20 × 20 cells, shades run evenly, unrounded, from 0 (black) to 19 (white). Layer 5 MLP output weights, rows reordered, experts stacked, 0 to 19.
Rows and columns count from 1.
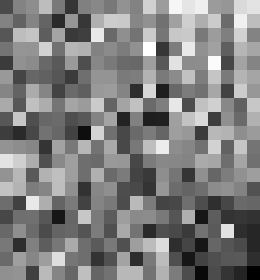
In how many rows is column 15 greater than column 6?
10
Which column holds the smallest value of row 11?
4
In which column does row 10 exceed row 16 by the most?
18
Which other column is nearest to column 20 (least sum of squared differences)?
16
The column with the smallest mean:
7
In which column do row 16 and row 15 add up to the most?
3
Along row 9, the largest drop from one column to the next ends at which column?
17
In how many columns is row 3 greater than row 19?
13
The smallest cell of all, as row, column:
20, 20
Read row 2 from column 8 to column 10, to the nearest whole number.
13 15 15
